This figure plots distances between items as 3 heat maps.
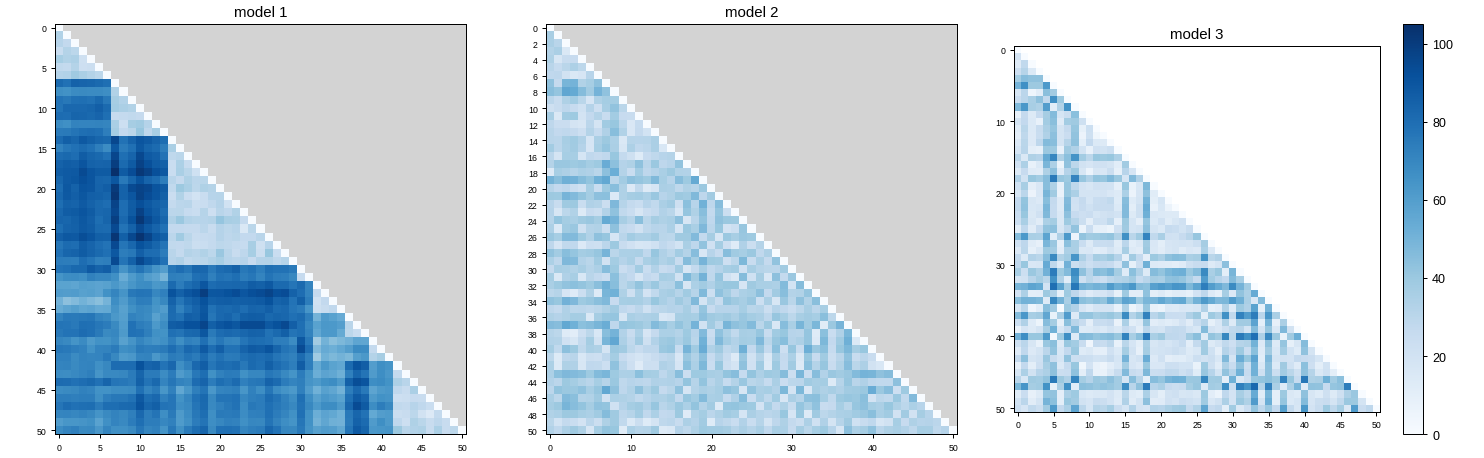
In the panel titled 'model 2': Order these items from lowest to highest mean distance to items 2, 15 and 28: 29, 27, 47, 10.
27, 10, 47, 29
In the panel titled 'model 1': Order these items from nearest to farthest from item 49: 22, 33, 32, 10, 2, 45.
45, 32, 33, 2, 22, 10
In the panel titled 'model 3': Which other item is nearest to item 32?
7
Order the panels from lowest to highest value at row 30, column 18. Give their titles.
model 2, model 3, model 1
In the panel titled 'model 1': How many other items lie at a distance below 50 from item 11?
6
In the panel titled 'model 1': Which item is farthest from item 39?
30
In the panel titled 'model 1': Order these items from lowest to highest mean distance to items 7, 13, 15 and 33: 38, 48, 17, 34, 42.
34, 48, 38, 42, 17
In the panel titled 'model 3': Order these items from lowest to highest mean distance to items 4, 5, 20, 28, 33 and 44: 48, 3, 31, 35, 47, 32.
48, 3, 32, 35, 47, 31
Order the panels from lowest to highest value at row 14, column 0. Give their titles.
model 3, model 2, model 1
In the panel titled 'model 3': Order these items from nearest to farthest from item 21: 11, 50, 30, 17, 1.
30, 17, 11, 50, 1
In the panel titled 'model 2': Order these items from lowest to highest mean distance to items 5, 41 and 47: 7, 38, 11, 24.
11, 38, 7, 24
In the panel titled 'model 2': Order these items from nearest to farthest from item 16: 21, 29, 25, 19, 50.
25, 29, 50, 21, 19
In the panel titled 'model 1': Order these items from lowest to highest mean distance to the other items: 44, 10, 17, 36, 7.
17, 44, 36, 7, 10
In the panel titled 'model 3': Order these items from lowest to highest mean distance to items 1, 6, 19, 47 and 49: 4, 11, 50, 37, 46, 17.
17, 11, 50, 37, 46, 4
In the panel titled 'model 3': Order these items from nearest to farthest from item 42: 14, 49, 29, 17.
17, 14, 49, 29
